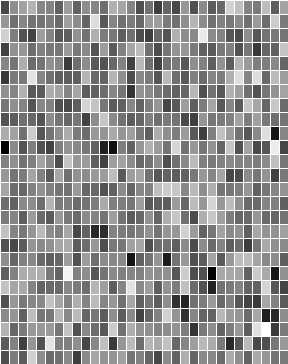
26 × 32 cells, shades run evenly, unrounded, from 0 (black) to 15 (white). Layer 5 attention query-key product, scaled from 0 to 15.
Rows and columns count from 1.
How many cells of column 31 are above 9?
5
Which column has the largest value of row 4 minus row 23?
16
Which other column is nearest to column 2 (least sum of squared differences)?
14
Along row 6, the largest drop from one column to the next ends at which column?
30
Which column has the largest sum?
4
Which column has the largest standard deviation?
31
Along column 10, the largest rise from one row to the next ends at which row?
8
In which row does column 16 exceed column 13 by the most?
11
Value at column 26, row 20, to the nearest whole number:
10
